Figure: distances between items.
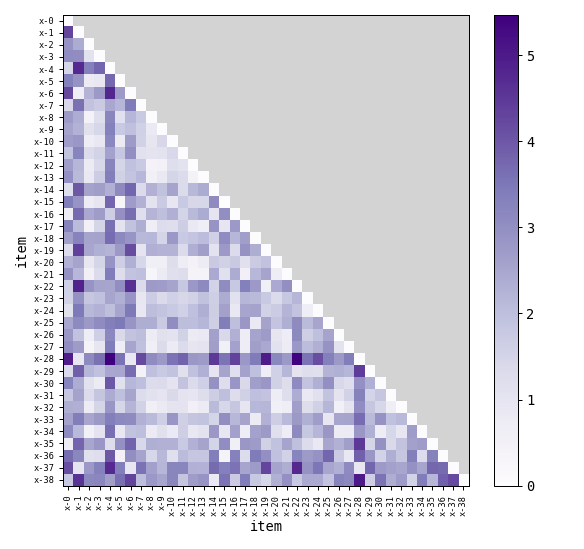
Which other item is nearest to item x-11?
x-20
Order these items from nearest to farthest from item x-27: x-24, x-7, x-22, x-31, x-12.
x-12, x-31, x-7, x-24, x-22
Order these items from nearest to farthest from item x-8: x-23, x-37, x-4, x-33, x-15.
x-15, x-23, x-33, x-37, x-4
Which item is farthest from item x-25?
x-36
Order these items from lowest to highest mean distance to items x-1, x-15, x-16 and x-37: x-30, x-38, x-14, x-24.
x-30, x-24, x-14, x-38
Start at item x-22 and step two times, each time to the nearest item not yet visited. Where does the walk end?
x-29
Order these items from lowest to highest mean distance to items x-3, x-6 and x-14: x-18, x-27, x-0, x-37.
x-27, x-18, x-37, x-0
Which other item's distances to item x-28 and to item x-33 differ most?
x-38
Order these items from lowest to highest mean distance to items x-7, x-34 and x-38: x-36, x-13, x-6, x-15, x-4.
x-13, x-15, x-36, x-4, x-6
